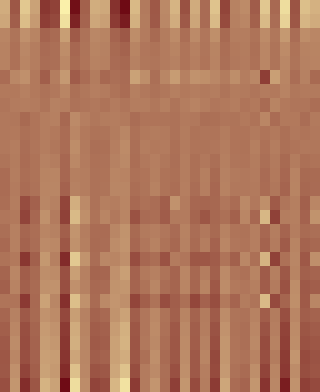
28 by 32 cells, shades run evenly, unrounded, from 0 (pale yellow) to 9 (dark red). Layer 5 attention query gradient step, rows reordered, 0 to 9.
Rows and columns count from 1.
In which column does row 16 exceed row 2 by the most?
7
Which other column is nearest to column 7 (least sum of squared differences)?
3
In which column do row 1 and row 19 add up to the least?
27
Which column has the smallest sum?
8
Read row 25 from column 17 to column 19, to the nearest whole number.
5 6 4
